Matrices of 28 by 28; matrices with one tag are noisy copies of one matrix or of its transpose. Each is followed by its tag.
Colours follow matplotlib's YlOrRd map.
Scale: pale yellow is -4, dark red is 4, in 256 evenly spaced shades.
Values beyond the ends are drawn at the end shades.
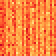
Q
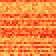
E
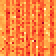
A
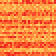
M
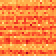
A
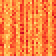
M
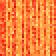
Q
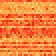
E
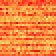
Q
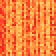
Q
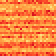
M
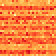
A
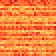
Q
